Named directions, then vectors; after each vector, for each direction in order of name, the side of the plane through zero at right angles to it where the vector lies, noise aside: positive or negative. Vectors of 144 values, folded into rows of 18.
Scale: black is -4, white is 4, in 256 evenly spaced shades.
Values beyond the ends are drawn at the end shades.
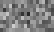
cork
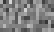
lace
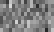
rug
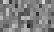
positive, negative, negative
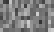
negative, positive, positive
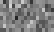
positive, positive, positive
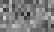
positive, positive, positive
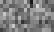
positive, positive, negative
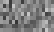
negative, negative, negative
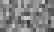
positive, negative, negative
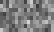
negative, negative, positive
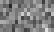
negative, positive, negative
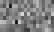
negative, positive, negative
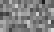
negative, positive, positive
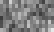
negative, positive, positive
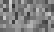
positive, positive, positive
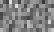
negative, positive, positive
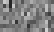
negative, negative, negative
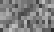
positive, negative, negative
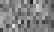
positive, positive, negative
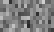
positive, negative, negative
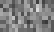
positive, positive, negative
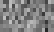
positive, positive, positive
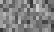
positive, positive, negative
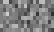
positive, negative, negative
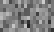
positive, negative, negative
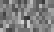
negative, positive, positive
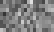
negative, negative, positive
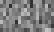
negative, positive, negative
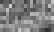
positive, negative, positive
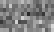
positive, negative, positive
